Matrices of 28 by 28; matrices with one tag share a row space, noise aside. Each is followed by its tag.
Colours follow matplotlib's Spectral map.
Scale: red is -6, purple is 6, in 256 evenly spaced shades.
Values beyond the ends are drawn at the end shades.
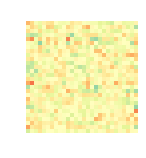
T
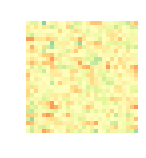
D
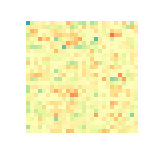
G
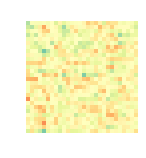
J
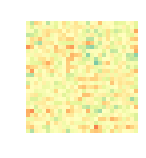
T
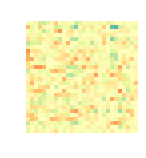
G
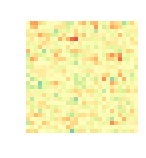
G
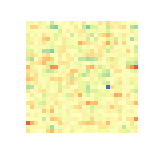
D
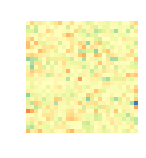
T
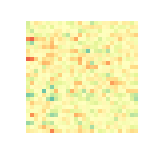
D
